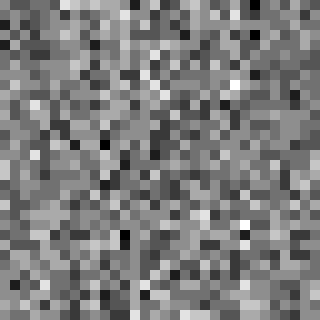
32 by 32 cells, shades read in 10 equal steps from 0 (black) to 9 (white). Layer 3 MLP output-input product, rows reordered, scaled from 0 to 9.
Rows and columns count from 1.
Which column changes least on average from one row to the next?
29
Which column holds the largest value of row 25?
25
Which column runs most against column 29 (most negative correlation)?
31
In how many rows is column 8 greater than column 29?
13
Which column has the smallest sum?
30
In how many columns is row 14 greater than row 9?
6
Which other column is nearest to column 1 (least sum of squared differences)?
32
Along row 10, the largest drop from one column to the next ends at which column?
18
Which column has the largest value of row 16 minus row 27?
11
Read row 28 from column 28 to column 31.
5 5 5 4
